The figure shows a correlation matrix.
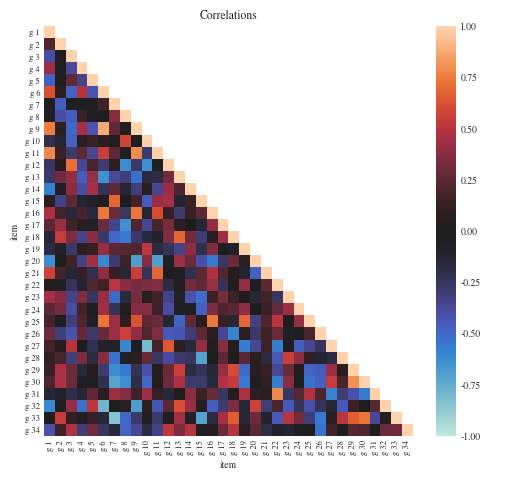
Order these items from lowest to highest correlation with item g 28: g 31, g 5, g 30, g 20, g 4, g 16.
g 31, g 5, g 16, g 20, g 30, g 4
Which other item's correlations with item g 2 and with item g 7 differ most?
g 33
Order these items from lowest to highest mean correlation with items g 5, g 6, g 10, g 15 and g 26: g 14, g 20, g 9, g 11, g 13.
g 13, g 20, g 14, g 11, g 9
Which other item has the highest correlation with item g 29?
g 30
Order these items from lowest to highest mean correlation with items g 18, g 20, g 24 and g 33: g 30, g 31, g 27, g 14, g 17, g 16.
g 27, g 16, g 31, g 14, g 17, g 30
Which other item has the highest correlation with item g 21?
g 11
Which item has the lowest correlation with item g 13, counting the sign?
g 6
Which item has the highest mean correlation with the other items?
g 16
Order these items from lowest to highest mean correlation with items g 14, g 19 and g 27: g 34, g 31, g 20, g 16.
g 20, g 31, g 16, g 34
